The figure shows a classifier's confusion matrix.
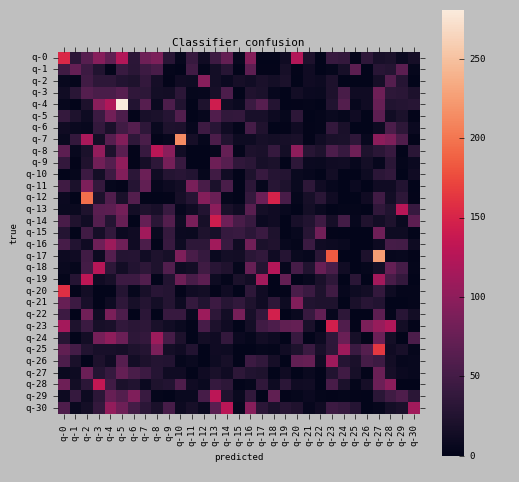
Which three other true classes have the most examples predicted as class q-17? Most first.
q-19, q-12, q-4
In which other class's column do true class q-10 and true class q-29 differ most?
q-13
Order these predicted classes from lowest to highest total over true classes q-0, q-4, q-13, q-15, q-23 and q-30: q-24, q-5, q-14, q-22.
q-22, q-24, q-14, q-5
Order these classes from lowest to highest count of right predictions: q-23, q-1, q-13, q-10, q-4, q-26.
q-10, q-26, q-1, q-13, q-4, q-23
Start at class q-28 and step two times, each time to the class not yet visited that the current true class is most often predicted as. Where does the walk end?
q-27
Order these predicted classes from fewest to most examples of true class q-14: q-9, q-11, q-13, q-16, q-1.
q-1, q-16, q-9, q-11, q-13
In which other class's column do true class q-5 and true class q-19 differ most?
q-2
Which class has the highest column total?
q-5
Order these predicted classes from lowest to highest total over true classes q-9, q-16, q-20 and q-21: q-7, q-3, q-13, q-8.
q-8, q-7, q-3, q-13
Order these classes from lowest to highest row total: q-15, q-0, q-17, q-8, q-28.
q-15, q-28, q-17, q-8, q-0
